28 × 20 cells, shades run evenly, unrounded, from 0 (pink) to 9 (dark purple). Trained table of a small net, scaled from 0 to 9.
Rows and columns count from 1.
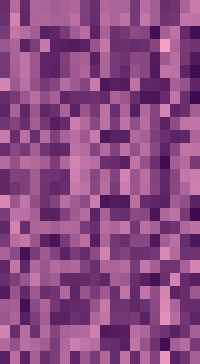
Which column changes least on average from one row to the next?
4
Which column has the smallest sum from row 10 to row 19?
8
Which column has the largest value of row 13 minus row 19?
17
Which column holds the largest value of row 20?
3
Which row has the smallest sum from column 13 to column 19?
14
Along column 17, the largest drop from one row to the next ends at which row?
28
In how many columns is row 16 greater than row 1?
13
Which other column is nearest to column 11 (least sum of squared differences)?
2
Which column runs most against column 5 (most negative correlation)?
9
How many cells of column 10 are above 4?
21
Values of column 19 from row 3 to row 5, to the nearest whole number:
7 6 6
